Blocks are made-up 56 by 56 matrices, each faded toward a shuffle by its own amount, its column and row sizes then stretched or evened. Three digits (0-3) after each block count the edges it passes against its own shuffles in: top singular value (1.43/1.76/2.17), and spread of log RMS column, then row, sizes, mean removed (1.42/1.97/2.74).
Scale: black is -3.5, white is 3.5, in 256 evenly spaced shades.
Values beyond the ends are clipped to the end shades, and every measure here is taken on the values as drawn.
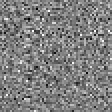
2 0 1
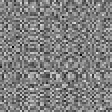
3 1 2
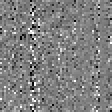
0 3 0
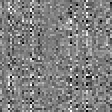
3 3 1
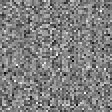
2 0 0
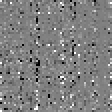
0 3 1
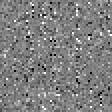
0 2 0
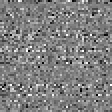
0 0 3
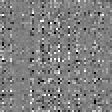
2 3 2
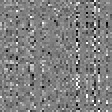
3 3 0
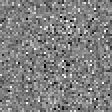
0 1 0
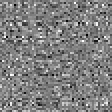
3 0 2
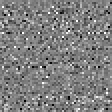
1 0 2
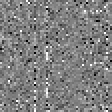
1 2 0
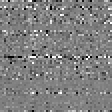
1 1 3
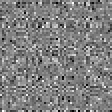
3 1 2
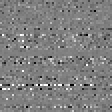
1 0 3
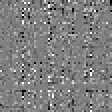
0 3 2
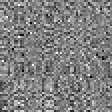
3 1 0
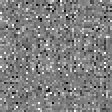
1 1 1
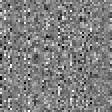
2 3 0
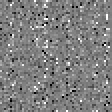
0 2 0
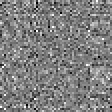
2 1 1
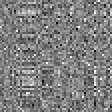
3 2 0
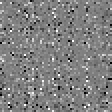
0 2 1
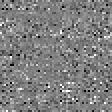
1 1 2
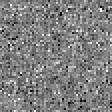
1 0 1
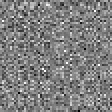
3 2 0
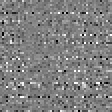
0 1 3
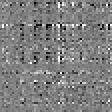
3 2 3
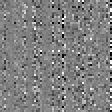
2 3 0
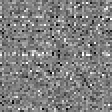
2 0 2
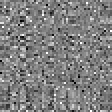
3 1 0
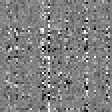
1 3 2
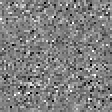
1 0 1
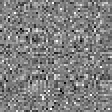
3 0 0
